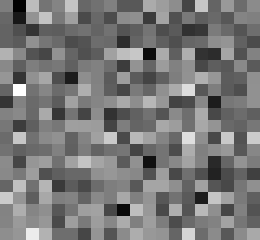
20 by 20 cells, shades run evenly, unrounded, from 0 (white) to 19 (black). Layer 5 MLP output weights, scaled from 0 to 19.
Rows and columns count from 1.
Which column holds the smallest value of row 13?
15
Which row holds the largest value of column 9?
10
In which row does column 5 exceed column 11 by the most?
18
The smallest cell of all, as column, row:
2, 8
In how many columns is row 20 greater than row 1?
9
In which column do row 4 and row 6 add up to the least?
3
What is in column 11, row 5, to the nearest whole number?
4
